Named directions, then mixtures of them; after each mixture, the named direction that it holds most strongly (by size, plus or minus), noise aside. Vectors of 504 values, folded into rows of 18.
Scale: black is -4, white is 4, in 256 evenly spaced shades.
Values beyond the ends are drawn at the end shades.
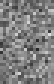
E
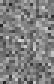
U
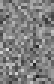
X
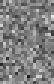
X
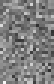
U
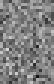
X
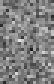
U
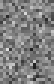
X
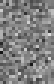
E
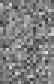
E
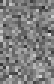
U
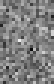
U
